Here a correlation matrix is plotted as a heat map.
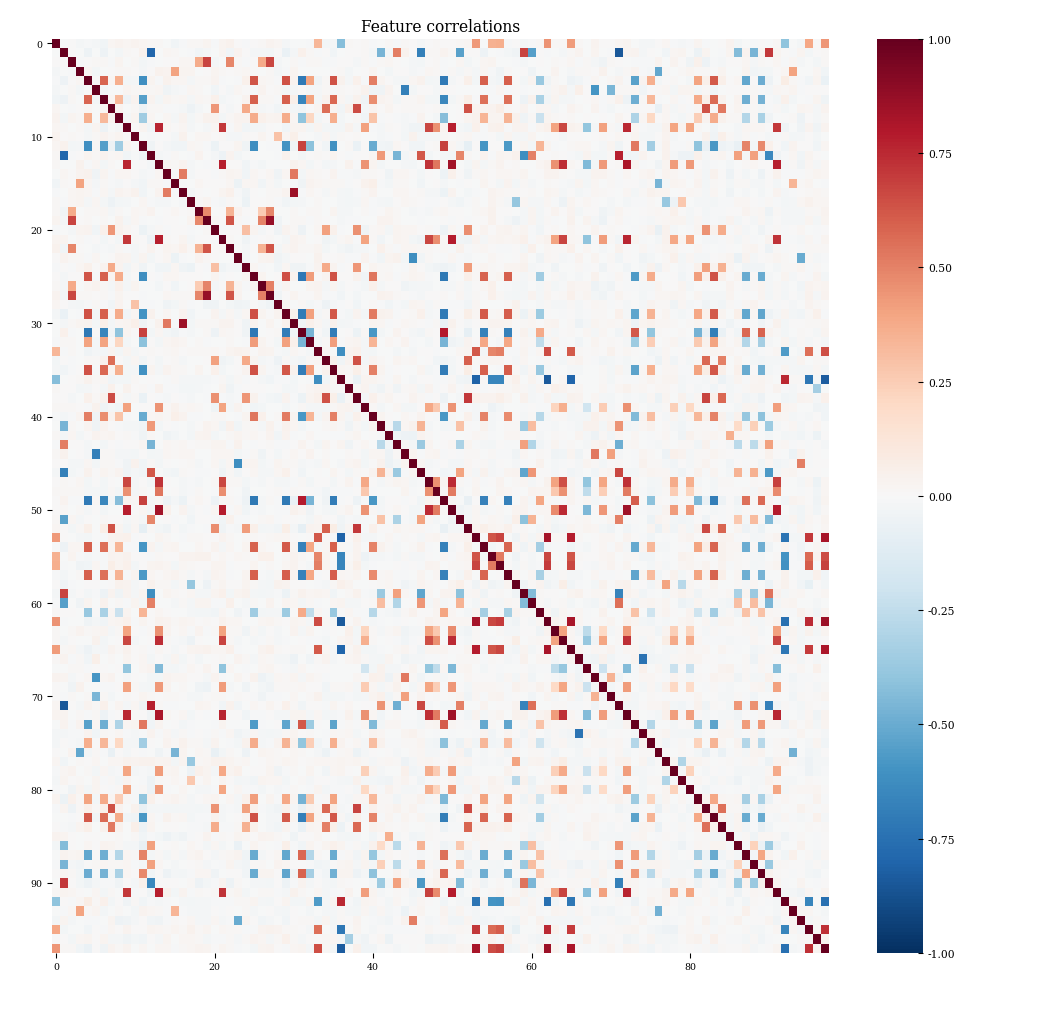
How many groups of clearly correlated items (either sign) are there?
15
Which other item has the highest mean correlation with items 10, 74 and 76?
28
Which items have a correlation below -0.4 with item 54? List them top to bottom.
11, 31, 49, 73, 87, 89
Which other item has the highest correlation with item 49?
31
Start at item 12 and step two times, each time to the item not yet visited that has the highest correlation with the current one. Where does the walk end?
46
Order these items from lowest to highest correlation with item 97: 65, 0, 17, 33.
17, 0, 33, 65
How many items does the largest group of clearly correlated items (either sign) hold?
20
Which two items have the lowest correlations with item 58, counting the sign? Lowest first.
17, 79
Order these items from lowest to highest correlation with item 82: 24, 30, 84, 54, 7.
30, 54, 24, 84, 7
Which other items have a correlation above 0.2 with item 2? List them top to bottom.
18, 19, 22, 26, 27
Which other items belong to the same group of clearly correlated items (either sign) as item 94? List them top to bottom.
23, 45
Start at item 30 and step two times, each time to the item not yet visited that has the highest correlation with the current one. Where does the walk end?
14
